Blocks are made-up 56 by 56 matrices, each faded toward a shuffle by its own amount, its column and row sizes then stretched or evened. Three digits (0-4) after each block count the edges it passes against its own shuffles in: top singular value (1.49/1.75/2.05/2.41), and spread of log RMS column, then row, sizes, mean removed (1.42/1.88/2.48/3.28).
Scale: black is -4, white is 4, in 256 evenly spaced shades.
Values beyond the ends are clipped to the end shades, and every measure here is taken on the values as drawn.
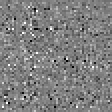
0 1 1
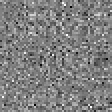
3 0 1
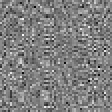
4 2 0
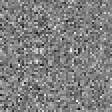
1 1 0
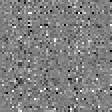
1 2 2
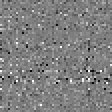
1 1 2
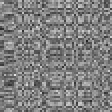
4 1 2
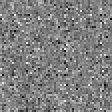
1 1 1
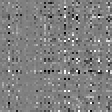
2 4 3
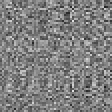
3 2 2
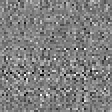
3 1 3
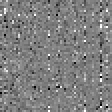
1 3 0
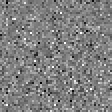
0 0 1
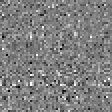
2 1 2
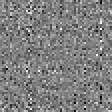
1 3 1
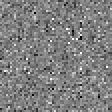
0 1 0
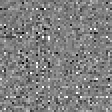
0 2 2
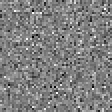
1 2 0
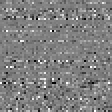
1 1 4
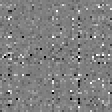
2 2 2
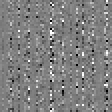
1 4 0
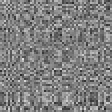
4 1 2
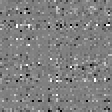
0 2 3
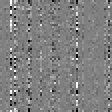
3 4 1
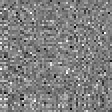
3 1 0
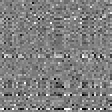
4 0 3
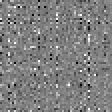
2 3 2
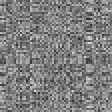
4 2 0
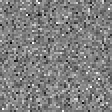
1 0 0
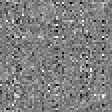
2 3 1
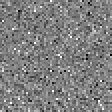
0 0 0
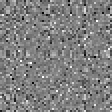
3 1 0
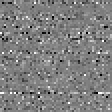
1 0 3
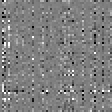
3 4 2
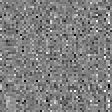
3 2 2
